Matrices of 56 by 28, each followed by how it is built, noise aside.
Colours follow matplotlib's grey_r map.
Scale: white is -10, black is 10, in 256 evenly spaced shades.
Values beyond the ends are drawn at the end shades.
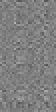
low rank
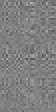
low rank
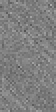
Toeplitz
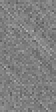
Toeplitz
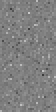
sparse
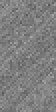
Hankel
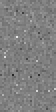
sparse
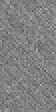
Toeplitz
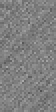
Hankel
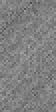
Hankel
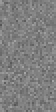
noise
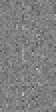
uneven columns
